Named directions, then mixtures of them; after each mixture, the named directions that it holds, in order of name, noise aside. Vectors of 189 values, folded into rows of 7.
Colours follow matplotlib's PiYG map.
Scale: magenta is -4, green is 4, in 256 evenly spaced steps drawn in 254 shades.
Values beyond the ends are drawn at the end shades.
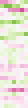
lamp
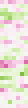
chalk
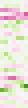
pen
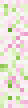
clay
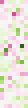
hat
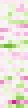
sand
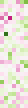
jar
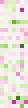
clay, hat, sand.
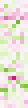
clay, pen.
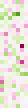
hat, jar.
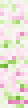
chalk, clay, sand.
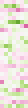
lamp, pen, sand.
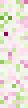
jar.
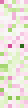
clay, hat.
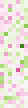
clay, hat, jar.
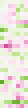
sand.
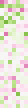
jar, lamp.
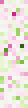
hat.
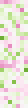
chalk, hat, lamp.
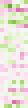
lamp, sand.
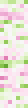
chalk.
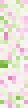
chalk, clay, jar.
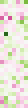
jar.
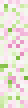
clay.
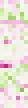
chalk, clay.
